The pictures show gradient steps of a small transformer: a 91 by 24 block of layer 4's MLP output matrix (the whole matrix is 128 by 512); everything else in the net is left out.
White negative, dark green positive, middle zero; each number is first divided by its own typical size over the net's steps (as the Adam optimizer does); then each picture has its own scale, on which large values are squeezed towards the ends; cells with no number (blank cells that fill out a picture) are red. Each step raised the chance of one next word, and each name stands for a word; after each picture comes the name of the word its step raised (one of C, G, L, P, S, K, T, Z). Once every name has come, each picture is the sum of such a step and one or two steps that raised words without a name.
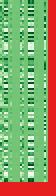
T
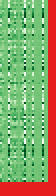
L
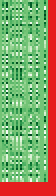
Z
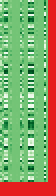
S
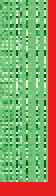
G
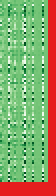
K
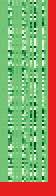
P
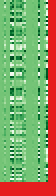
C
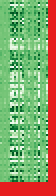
C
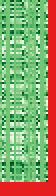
Z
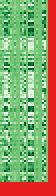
S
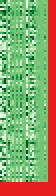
T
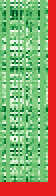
L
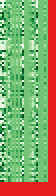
L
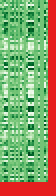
C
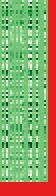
P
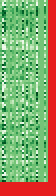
K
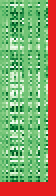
K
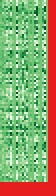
S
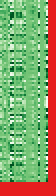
L
